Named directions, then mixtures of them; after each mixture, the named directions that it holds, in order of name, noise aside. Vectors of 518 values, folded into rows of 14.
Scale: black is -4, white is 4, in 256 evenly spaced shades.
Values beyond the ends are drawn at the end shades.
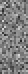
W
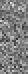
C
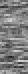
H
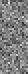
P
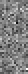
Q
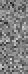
C.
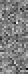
Q.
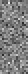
P.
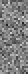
P.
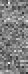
H, P.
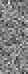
P.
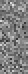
C.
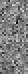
Q, W.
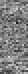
H, Q.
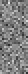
P.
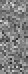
C.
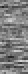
H.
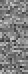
C, H.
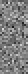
P, W.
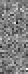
Q.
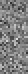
C.
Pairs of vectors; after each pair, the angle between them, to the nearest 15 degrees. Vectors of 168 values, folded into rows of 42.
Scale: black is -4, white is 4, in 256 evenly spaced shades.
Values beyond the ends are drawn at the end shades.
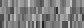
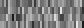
90 degrees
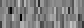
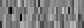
15 degrees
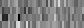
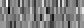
90 degrees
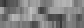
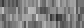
45 degrees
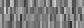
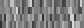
75 degrees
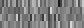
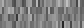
120 degrees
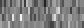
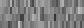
120 degrees
